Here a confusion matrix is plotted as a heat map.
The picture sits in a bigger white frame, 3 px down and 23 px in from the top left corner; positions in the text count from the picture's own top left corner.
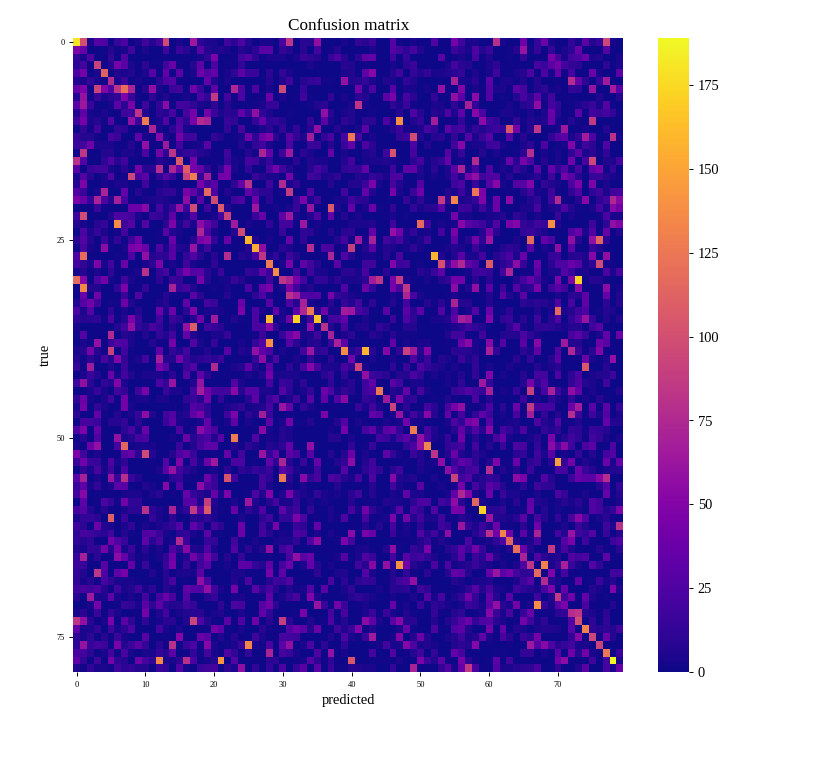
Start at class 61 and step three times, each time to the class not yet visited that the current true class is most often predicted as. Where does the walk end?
56
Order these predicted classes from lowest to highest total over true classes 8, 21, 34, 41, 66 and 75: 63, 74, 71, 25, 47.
63, 25, 71, 74, 47
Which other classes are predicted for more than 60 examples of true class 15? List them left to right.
0, 58, 75
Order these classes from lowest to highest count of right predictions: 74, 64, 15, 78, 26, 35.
15, 64, 74, 26, 35, 78
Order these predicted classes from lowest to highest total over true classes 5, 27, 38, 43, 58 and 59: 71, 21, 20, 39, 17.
21, 20, 71, 39, 17
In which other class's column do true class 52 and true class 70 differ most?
10
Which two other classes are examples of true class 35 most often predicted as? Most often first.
32, 28
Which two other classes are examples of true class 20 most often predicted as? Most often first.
55, 53
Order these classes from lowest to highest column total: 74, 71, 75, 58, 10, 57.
71, 57, 74, 75, 10, 58
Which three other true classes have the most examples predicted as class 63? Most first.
11, 29, 20
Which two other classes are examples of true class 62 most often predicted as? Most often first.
60, 67
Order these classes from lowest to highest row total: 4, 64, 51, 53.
4, 64, 51, 53
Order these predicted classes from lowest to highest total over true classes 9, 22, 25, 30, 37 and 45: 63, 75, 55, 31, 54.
63, 54, 75, 55, 31
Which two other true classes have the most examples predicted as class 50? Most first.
23, 51
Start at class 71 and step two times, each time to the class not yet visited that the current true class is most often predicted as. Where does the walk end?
3
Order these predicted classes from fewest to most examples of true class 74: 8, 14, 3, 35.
14, 3, 8, 35
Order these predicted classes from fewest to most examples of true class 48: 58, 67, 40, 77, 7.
40, 7, 67, 77, 58
